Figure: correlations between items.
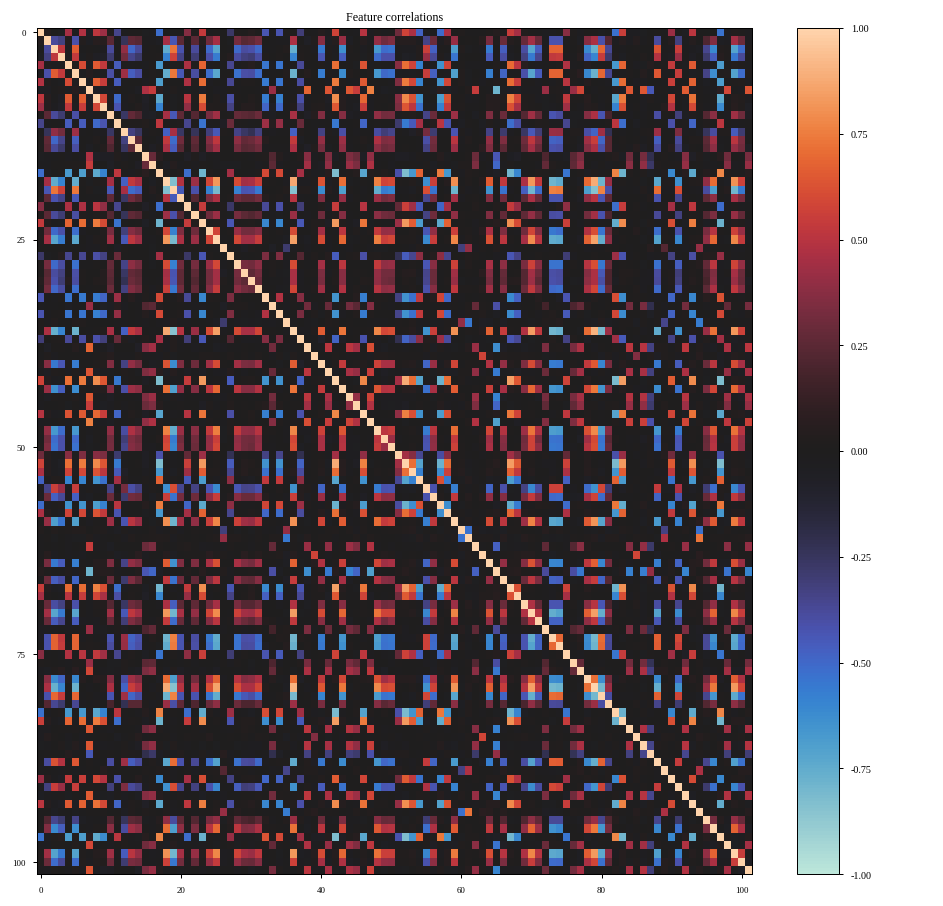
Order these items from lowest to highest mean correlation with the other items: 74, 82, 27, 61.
74, 82, 27, 61
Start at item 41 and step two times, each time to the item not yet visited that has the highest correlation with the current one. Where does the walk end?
47
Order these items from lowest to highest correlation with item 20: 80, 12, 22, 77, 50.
80, 12, 77, 22, 50
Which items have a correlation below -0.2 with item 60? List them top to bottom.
26, 61, 89, 94
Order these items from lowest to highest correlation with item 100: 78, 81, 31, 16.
16, 81, 31, 78
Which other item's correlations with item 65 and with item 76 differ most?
7
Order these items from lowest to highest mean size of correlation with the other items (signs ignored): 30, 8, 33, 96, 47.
33, 47, 30, 8, 96
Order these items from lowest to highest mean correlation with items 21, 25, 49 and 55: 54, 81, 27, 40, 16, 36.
54, 27, 16, 81, 40, 36
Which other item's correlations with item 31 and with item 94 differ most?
61
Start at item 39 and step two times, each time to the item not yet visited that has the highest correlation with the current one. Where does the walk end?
85
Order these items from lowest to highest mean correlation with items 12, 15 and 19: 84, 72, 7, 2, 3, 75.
75, 72, 84, 7, 3, 2
